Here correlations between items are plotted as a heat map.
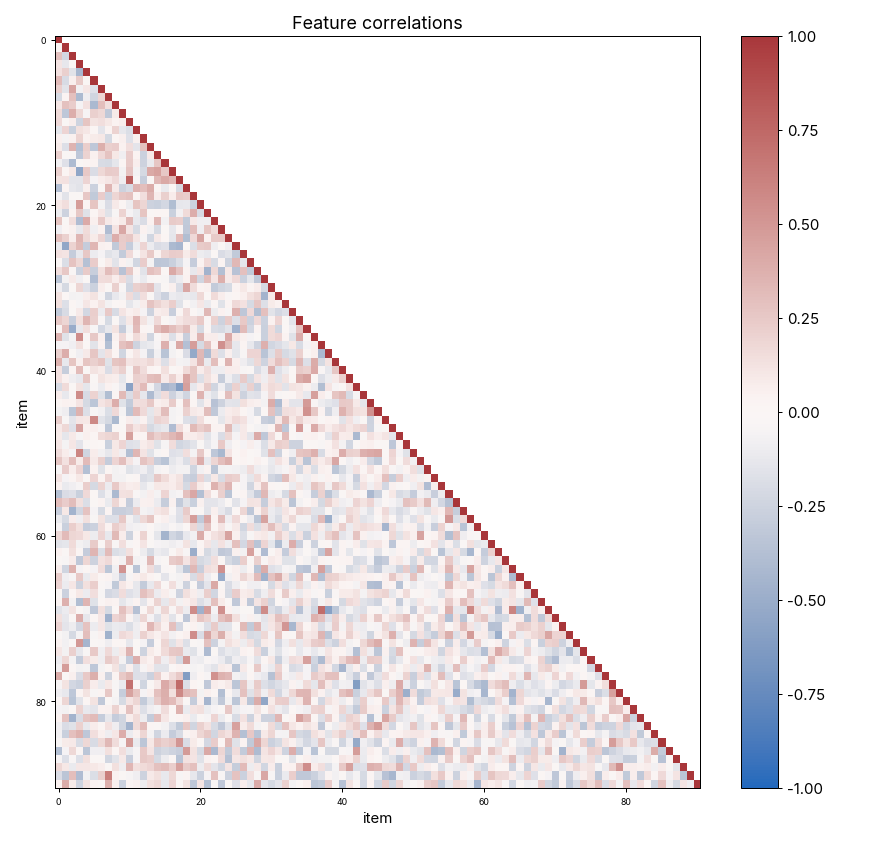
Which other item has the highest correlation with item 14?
16
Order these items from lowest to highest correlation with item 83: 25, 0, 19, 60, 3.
19, 0, 60, 3, 25
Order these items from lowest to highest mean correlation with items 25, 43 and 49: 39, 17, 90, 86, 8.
17, 90, 8, 86, 39
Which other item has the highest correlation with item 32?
71
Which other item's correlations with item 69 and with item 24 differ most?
20
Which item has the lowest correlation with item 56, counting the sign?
79
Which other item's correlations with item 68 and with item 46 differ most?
5
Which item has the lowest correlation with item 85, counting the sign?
42
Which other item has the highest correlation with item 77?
22
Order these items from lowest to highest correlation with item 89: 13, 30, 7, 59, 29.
30, 13, 59, 29, 7
